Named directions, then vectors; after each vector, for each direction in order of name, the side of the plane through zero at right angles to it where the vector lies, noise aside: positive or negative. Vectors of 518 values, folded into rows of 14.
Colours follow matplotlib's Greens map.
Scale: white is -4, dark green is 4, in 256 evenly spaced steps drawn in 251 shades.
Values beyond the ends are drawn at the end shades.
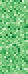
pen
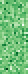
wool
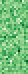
positive, negative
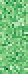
positive, positive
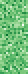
positive, positive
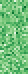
negative, negative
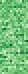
negative, positive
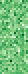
negative, positive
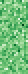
positive, negative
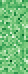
negative, positive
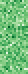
positive, positive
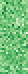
positive, positive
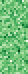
positive, negative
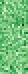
negative, negative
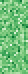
positive, negative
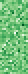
positive, negative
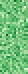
positive, positive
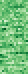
negative, positive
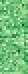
positive, negative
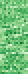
positive, positive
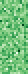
positive, negative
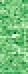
negative, positive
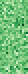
negative, negative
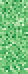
positive, positive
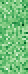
negative, negative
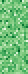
positive, negative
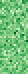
negative, positive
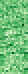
negative, negative
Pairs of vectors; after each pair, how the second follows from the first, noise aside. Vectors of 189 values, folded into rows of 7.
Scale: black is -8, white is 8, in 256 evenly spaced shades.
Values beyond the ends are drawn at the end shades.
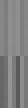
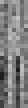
scaled up.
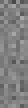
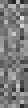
scaled up.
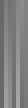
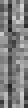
wrapped around, negated, scaled up.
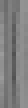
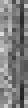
wrapped around, scaled up.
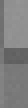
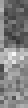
negated, scaled up.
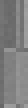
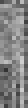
wrapped around, scaled up.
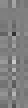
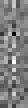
scaled up.
